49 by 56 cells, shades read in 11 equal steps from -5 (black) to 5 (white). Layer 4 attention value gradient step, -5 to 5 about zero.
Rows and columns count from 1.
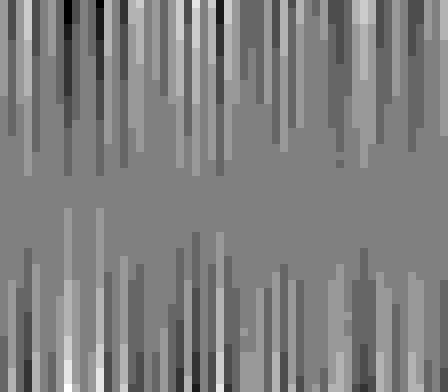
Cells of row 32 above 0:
3
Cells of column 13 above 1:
13
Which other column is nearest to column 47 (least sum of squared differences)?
38
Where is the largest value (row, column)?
49, 9
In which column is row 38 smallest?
25
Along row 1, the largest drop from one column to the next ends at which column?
28
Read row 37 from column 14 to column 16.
-1 0 1
